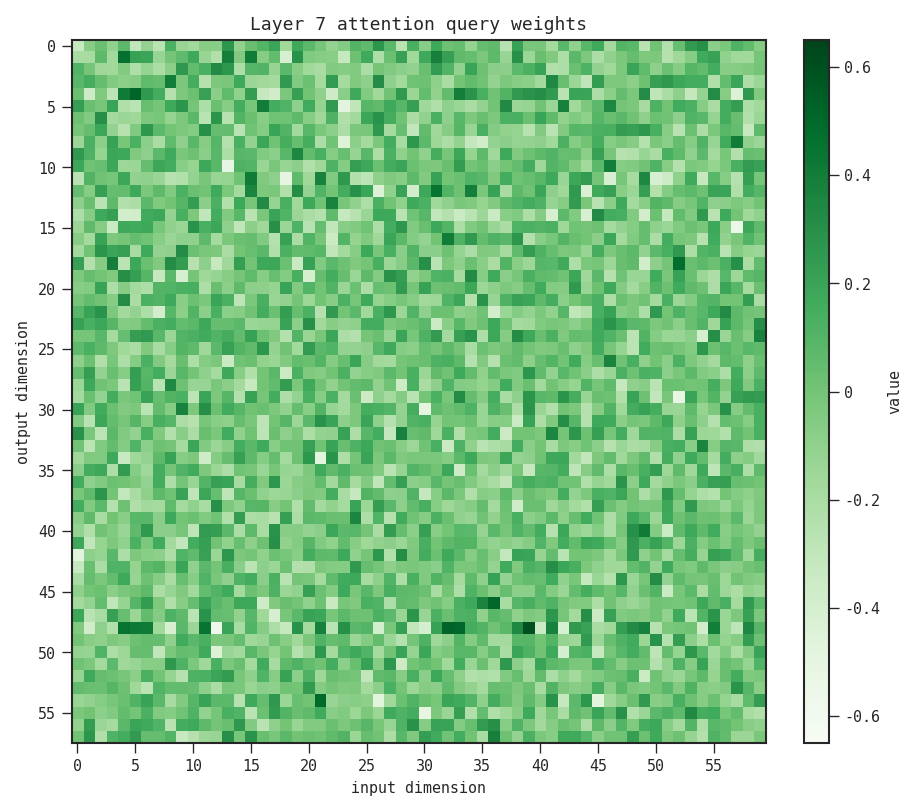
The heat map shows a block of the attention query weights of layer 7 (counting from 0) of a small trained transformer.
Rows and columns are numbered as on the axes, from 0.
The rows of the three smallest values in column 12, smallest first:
48, 50, 18
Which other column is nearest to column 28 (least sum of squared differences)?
43
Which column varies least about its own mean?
40
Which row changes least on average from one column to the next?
53
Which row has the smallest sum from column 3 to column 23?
38
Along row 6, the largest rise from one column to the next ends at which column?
12
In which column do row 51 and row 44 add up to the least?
28
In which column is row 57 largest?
36
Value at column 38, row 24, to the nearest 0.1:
0.3
